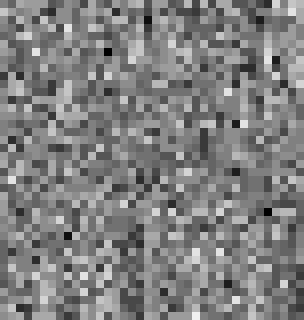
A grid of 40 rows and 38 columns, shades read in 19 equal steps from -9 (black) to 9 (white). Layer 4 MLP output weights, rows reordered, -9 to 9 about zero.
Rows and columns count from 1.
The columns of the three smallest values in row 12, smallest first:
14, 7, 37
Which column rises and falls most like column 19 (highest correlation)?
33
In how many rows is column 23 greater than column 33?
20
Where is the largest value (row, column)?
40, 25
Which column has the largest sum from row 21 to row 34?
28
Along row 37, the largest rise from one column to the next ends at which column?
22
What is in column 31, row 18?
-1
